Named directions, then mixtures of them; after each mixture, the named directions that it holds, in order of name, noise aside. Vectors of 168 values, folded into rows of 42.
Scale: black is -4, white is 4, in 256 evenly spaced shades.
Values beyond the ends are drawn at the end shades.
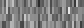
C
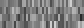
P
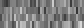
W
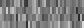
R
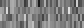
C, R.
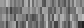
P, R, W.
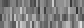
W.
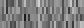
C, P.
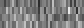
C, W.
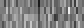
C, W.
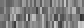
P, W.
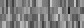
C, P.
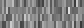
C.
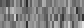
P, R, W.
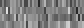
C, R, W.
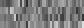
P, R, W.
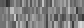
P, R, W.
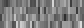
W.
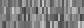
P.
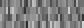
C, P, R.
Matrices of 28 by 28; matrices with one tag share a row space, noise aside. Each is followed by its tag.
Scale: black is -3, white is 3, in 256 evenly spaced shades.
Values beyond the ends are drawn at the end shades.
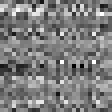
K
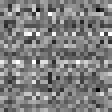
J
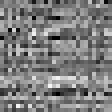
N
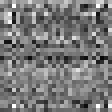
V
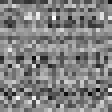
J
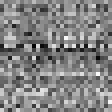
J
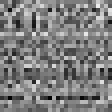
J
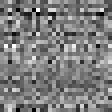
J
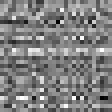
K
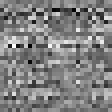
N
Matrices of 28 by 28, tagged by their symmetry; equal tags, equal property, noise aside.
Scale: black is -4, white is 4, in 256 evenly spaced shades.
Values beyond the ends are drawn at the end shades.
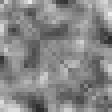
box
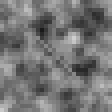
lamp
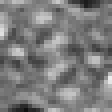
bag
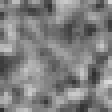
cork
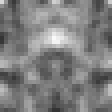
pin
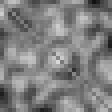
box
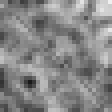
lamp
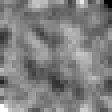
cork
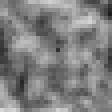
cork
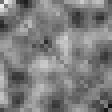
box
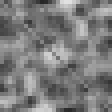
bag
